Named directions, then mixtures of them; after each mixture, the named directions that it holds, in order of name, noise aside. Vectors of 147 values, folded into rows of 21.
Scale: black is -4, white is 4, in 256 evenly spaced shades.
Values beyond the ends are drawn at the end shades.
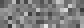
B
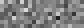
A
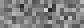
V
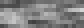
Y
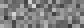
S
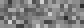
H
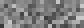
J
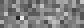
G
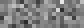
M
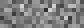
V.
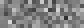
H, V.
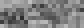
G, Y.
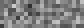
G, J.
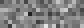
B.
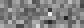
H.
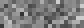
J.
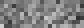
J.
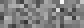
M.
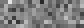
H.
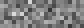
S, V.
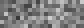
G.
